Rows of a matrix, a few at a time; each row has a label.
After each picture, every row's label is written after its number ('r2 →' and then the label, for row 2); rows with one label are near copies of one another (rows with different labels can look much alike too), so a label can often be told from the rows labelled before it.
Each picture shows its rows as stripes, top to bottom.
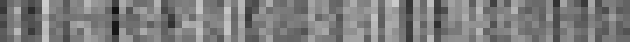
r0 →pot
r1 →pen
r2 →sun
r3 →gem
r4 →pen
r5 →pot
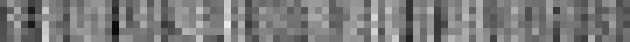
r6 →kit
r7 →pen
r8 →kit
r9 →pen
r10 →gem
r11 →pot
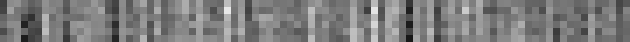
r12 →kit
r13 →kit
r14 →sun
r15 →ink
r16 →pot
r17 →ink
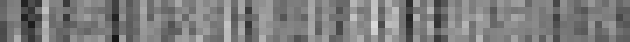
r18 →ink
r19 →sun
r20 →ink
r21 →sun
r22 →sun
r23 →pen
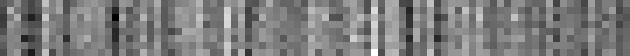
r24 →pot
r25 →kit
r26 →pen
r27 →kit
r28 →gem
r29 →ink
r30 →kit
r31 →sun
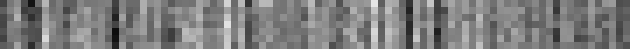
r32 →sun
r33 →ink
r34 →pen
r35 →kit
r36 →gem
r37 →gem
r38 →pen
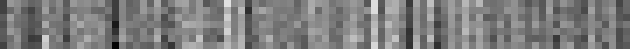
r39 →kit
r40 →sun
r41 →kit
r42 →gem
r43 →kit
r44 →pot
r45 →gem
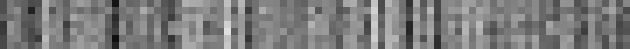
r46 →gem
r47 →sun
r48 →gem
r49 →kit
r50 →kit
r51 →gem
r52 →gem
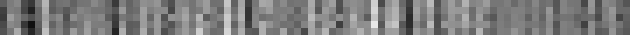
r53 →sun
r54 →sun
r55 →kit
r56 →sun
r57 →pen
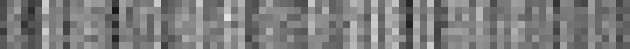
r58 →pot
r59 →pen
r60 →kit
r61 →ink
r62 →pot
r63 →gem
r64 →pot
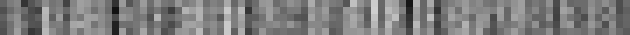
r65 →ink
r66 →gem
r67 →pot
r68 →gem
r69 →pen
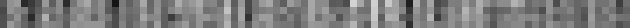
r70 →ink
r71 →kit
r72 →sun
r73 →kit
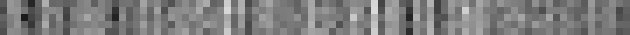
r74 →sun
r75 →kit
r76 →ink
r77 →sun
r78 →kit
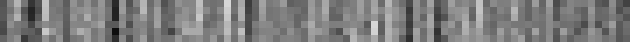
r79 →pen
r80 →pen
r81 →pen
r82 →kit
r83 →gem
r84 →ink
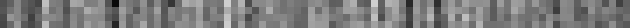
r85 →gem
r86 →pot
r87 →kit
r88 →pen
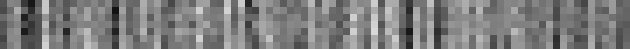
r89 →sun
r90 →pen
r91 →ink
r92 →sun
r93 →ink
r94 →pot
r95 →pot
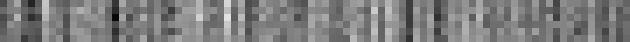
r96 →pen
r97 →gem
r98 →pen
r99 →kit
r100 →gem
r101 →ink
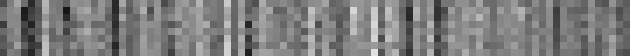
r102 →pen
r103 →ink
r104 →ink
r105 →sun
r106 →ink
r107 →sun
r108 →pen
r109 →sun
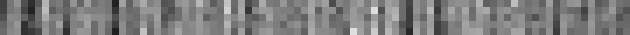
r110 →pen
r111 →sun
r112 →pot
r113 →ink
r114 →ink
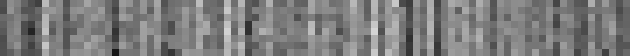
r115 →pot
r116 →kit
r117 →pot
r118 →sun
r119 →sun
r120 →kit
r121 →pot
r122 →gem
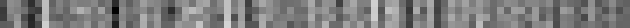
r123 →sun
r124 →gem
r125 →sun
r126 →pen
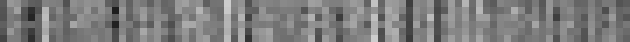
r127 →kit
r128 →pen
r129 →sun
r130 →gem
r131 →sun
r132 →sun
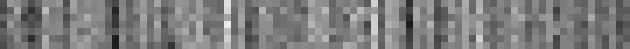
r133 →kit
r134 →pen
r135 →ink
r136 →kit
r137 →kit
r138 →pen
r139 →gem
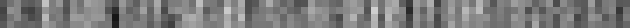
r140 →pot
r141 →kit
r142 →gem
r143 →gem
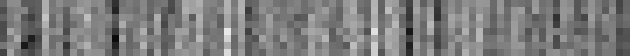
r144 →gem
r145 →gem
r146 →pot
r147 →pot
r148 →kit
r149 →pen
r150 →ink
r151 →kit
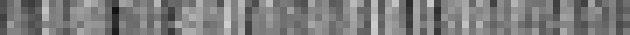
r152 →pot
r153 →gem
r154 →gem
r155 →kit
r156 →gem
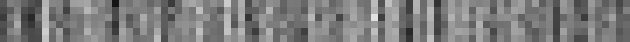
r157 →gem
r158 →pot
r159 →sun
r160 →pen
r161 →pot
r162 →pot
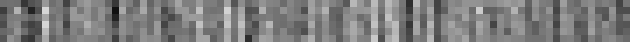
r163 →ink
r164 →pen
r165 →gem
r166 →pot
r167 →pot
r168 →sun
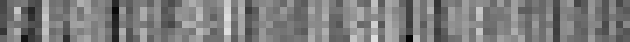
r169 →gem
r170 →pen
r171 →pen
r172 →gem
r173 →pen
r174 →ink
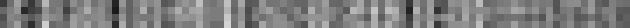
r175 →pen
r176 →ink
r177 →kit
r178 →pen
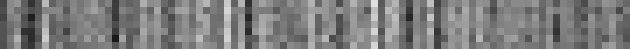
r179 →sun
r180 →kit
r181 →sun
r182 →sun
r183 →sun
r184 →pen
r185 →sun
